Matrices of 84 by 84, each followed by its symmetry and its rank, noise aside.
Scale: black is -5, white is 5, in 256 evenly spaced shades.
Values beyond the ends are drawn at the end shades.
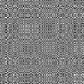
no symmetry, rank three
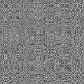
symmetric, rank five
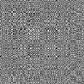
symmetric, rank four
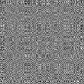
no symmetry, rank five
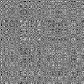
symmetric, rank four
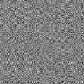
no symmetry, rank five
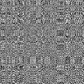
antisymmetric, rank four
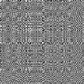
symmetric, rank three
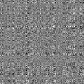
antisymmetric, rank four
